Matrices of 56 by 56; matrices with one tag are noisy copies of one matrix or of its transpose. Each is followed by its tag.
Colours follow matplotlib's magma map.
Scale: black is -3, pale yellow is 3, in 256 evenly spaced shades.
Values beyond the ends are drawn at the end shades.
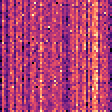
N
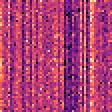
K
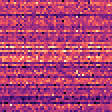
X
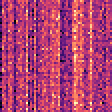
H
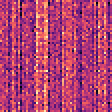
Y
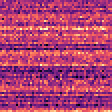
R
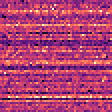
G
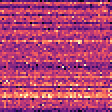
N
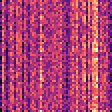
N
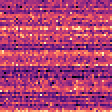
R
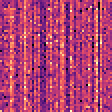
G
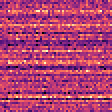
G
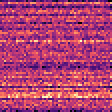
N
